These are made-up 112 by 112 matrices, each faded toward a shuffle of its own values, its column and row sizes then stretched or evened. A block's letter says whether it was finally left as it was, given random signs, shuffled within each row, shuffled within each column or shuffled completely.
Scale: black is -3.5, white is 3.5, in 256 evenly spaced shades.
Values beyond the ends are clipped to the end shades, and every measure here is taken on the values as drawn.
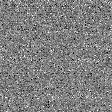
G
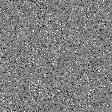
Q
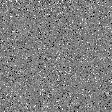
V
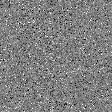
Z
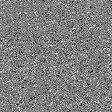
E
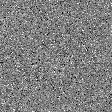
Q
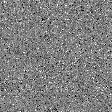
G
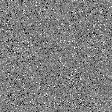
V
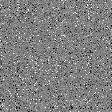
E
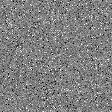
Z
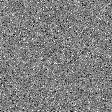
Q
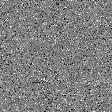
G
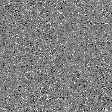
V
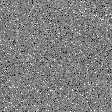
Q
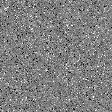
Z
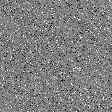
Q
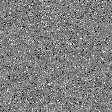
G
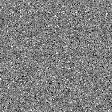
G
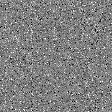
V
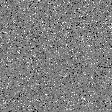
G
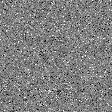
G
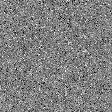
Z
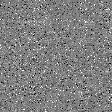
E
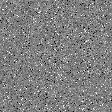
Z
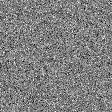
Q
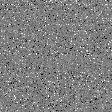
G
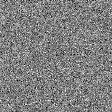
G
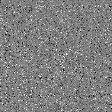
V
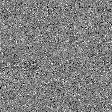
G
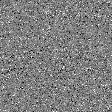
G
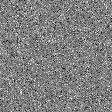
Q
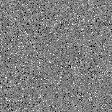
V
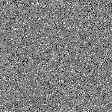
V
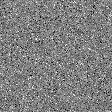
Q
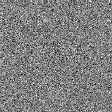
E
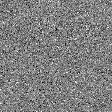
G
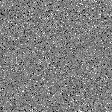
G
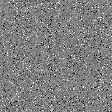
E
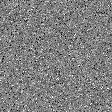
Q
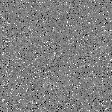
V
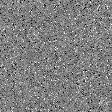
Z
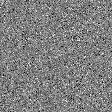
Z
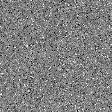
Z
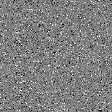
E
